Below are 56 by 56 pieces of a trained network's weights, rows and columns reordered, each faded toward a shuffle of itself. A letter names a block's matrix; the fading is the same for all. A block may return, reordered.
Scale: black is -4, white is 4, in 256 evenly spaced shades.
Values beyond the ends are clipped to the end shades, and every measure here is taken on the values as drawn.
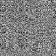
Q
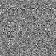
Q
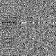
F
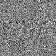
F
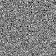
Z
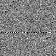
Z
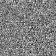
Z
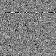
Z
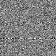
F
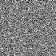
Q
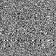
F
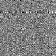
F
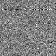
F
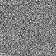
F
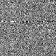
F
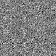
F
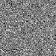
Q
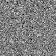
Z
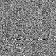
F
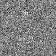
Z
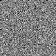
F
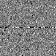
Z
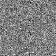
Z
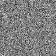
Z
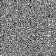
Q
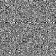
F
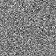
F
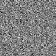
F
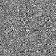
Q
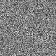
F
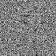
F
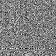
F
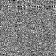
F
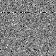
Z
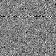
Z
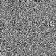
F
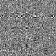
Q
